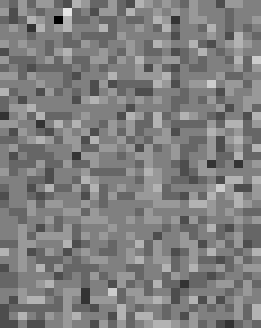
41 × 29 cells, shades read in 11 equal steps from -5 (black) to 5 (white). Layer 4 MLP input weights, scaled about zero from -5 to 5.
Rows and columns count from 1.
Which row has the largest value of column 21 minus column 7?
3
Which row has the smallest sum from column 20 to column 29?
21
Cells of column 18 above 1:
9
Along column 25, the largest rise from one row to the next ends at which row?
24
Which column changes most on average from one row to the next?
5
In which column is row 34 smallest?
1
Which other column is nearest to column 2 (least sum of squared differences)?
7
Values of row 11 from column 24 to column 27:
3 0 1 1
